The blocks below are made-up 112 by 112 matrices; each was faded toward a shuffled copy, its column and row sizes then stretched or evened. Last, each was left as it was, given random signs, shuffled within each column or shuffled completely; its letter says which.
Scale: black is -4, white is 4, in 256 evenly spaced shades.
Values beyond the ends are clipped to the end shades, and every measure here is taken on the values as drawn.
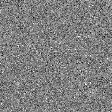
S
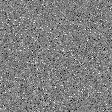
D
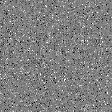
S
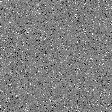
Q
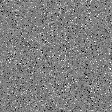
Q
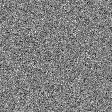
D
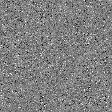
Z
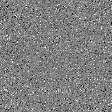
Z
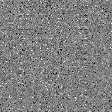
S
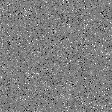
Q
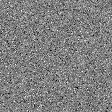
D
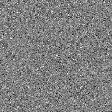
S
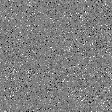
S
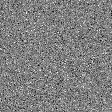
D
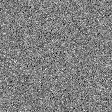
D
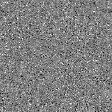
S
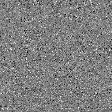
Z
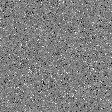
D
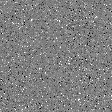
Q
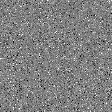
Z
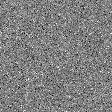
D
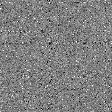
S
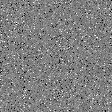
Q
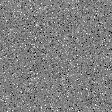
Q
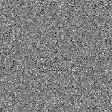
S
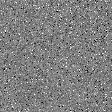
Q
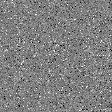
Z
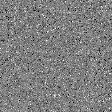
Z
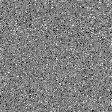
Z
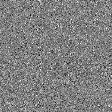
Z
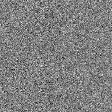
S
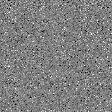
S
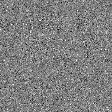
Z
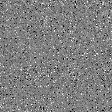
Z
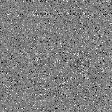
S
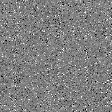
S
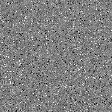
Z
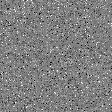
Q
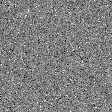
D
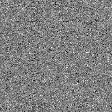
S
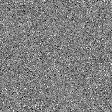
S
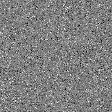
Q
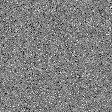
D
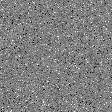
D
